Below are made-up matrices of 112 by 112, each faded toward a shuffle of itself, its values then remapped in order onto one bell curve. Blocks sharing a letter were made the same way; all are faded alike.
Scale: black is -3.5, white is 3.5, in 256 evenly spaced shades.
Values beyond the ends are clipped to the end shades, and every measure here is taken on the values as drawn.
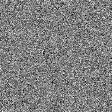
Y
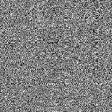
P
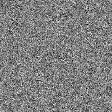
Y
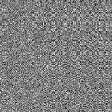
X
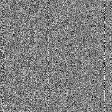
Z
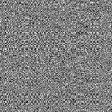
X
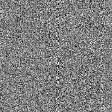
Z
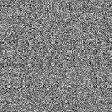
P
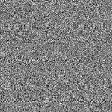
P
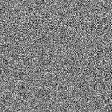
P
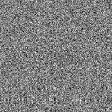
P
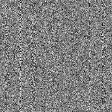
Z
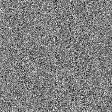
Y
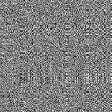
X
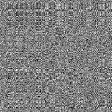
X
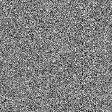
Y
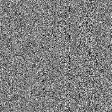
Z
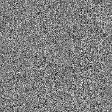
Z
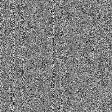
Z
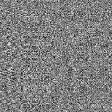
P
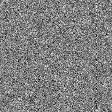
Y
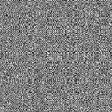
X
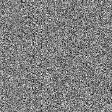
Z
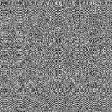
X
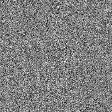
Y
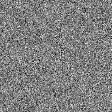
Y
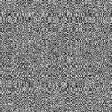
X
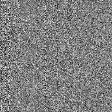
Z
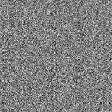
P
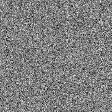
Y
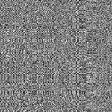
X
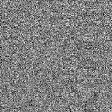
P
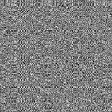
X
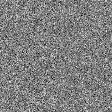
Y
